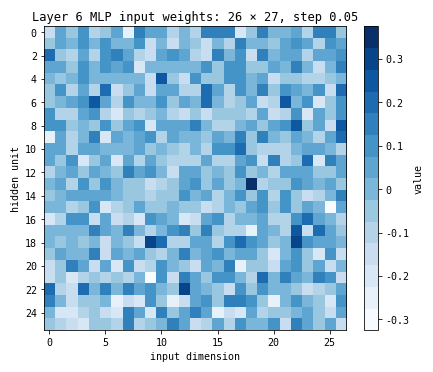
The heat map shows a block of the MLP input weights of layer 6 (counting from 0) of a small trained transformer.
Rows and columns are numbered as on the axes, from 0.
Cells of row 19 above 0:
11
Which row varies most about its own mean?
23
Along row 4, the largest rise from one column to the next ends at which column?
10
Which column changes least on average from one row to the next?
1
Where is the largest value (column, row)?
18, 13
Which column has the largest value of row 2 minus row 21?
0
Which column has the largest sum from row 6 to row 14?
26
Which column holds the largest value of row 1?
17
